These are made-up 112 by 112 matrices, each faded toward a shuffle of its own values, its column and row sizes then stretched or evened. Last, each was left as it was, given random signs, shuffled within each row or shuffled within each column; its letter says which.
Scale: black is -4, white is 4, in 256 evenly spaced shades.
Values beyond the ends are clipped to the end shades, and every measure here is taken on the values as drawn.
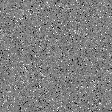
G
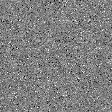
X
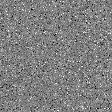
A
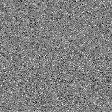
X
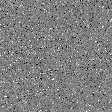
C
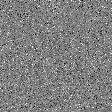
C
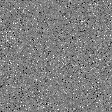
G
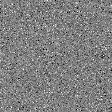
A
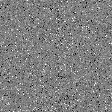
G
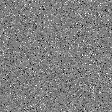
A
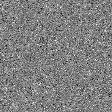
A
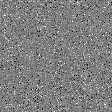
A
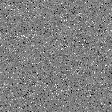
X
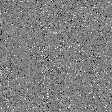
A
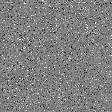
X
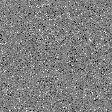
A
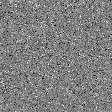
C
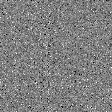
X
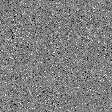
A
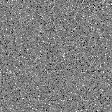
X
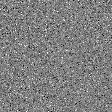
G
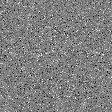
C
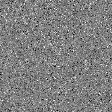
A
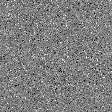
A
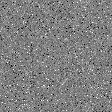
C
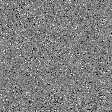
C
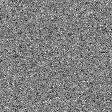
A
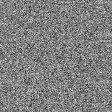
A
